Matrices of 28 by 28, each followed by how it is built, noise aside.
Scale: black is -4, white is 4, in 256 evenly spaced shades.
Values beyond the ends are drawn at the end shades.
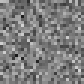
repeating rows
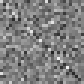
diagonal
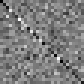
diagonal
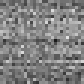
blocks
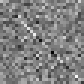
diagonal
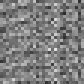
repeating rows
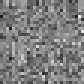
blocks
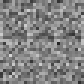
repeating columns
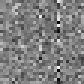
uneven columns
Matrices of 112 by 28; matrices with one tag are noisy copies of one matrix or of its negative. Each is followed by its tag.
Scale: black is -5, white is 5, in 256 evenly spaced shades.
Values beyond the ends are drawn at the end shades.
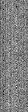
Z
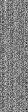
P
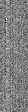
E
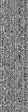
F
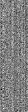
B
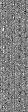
F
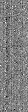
E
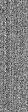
E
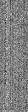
E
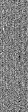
F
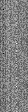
Z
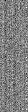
P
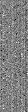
B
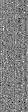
F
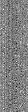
Z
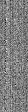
E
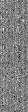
F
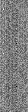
Z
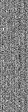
F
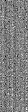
P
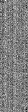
P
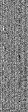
F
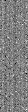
P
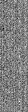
F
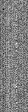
Z
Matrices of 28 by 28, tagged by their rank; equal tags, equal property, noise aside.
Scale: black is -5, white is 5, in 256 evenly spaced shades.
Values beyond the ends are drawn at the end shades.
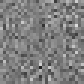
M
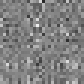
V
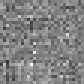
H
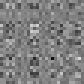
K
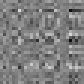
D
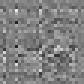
K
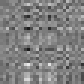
D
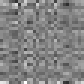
K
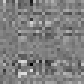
K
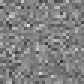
M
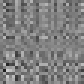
D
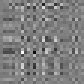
D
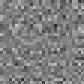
M
